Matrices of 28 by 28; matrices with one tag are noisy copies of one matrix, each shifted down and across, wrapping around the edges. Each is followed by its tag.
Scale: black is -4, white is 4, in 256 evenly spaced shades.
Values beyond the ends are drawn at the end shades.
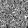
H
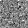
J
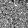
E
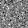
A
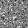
H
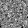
A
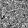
J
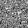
H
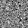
A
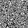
A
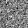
J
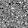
E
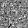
J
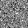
E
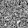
H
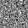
A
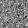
J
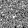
H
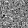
J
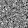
A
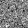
H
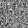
J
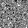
E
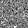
H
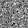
J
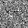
E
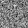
H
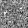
H
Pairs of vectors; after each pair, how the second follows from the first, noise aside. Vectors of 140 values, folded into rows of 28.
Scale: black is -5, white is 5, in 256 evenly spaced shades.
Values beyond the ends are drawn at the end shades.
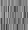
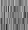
copied.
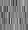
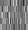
negated.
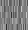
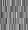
reversed, negated.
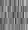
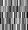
wrapped around, negated, scaled up.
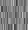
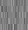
shrunk.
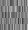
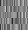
reversed, negated.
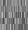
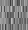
wrapped around, negated.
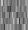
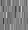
wrapped around, negated, partly zeroed.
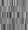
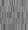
shrunk.
